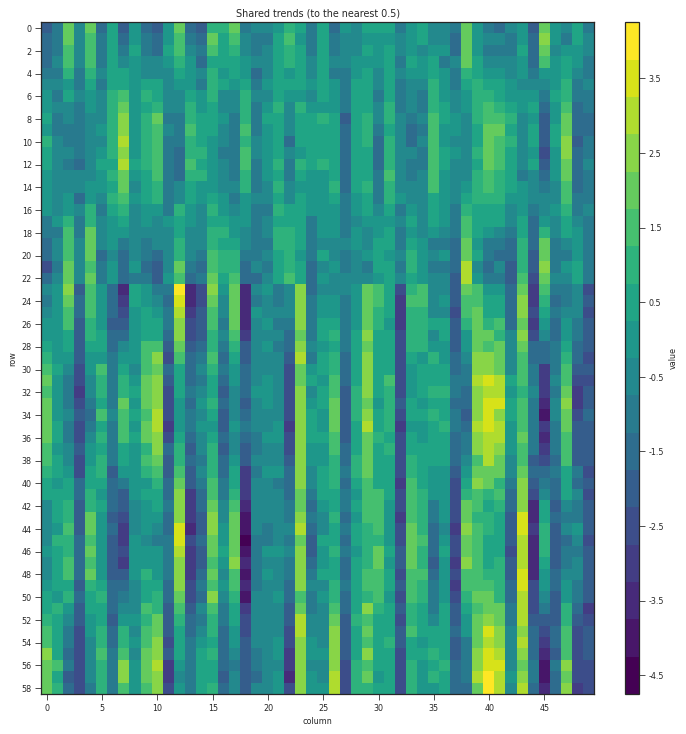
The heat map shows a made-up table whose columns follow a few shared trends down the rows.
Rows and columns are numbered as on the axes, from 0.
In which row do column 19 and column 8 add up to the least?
22
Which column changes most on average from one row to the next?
7
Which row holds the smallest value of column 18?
45
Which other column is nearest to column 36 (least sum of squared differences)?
28
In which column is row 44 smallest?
18
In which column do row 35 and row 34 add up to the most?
40
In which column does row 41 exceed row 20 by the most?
41
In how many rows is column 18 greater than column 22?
23
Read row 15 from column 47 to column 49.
1.5 -1 -1
